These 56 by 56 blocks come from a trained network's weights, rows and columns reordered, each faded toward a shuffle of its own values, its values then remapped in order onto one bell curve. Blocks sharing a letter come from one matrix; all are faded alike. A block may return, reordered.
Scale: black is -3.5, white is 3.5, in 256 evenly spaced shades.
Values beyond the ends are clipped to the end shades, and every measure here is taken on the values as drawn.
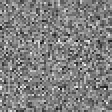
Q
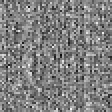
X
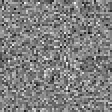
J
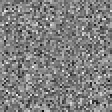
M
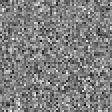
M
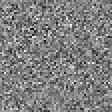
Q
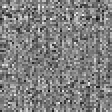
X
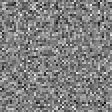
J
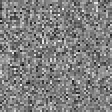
J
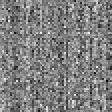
X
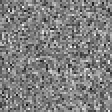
M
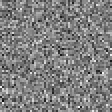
J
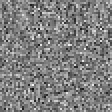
M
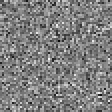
M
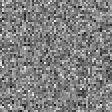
J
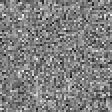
M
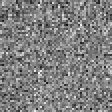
M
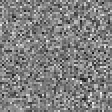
M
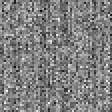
X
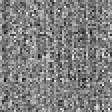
X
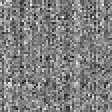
X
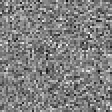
M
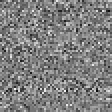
Q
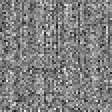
X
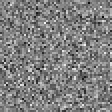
M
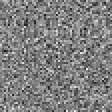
J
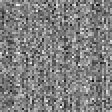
X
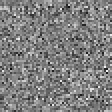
Q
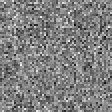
M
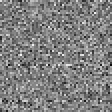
Q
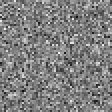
M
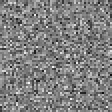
J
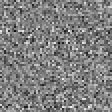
Q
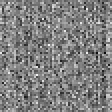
X
